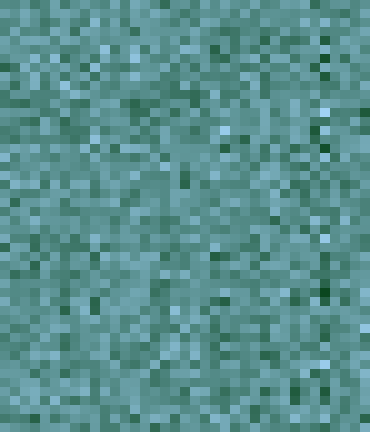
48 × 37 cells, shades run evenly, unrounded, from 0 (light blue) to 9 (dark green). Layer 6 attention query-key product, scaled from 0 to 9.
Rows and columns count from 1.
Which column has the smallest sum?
6
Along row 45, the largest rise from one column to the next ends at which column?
30
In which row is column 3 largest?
12
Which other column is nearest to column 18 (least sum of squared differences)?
36
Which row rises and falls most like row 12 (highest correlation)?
16
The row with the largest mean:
28
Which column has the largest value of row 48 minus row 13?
33
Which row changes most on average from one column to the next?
7
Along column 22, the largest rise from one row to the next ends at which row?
29
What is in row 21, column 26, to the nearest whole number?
3
